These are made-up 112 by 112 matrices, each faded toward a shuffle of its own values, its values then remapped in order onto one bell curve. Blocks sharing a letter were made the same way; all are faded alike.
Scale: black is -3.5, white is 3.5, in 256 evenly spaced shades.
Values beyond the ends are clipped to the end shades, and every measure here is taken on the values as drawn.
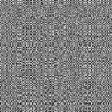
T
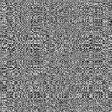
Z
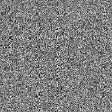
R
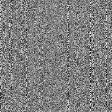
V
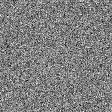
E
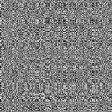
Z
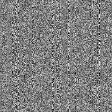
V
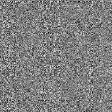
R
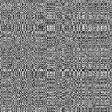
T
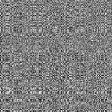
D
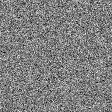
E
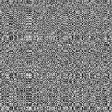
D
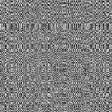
T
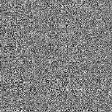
R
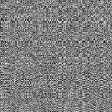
D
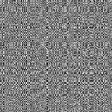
T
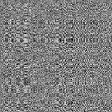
D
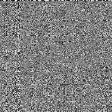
R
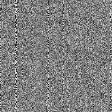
V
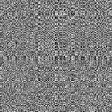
D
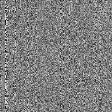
V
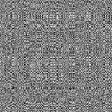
Z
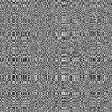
T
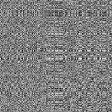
D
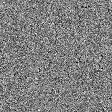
E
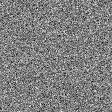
E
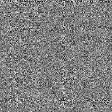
R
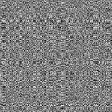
Z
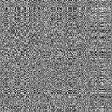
D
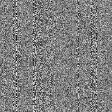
V
